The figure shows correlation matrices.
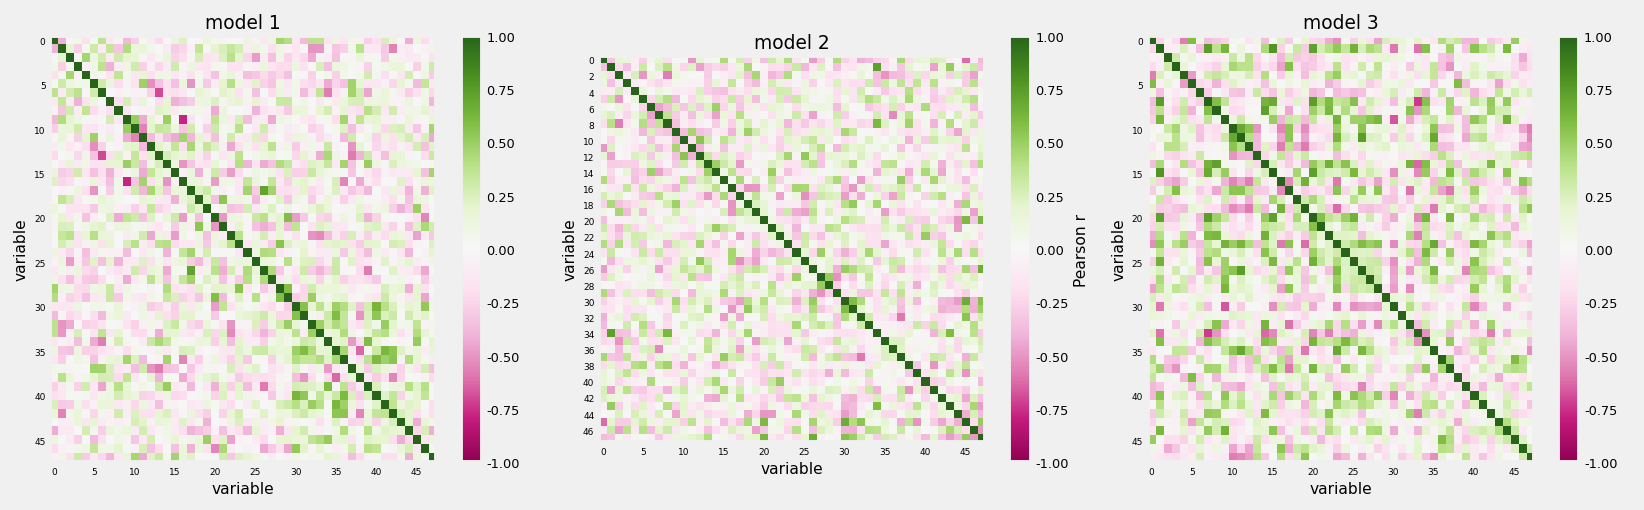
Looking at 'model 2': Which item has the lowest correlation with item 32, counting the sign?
37
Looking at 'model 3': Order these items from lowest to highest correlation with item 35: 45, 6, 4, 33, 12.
6, 45, 33, 4, 12
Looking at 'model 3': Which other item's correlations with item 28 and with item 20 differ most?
37
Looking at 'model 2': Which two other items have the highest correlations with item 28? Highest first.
27, 21
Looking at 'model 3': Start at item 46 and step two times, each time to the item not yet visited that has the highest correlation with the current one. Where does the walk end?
19
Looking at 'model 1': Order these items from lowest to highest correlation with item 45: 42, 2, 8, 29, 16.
42, 2, 16, 8, 29
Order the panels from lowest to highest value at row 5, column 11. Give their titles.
model 2, model 3, model 1
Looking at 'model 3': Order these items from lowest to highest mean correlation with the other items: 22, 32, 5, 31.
5, 32, 31, 22
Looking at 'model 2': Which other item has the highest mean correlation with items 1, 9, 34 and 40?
18
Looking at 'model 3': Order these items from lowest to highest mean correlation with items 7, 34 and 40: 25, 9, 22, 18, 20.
18, 22, 9, 25, 20
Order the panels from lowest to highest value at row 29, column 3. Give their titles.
model 1, model 3, model 2
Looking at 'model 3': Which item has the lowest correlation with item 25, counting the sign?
30
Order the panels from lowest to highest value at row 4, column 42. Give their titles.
model 2, model 1, model 3
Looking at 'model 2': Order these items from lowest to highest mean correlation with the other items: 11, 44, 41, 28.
44, 11, 41, 28
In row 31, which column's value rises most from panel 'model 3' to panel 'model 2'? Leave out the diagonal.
47
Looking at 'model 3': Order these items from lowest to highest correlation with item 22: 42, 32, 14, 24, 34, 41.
41, 24, 34, 32, 42, 14
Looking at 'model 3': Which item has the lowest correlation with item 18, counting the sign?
12
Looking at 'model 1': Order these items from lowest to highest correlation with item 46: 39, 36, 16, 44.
36, 16, 44, 39
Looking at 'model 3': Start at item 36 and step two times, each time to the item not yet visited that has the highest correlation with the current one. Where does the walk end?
0
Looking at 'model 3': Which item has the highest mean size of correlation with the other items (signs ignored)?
23
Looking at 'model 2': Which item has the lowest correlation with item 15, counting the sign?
32
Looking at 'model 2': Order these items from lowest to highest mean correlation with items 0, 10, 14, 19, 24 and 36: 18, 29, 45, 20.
45, 20, 18, 29
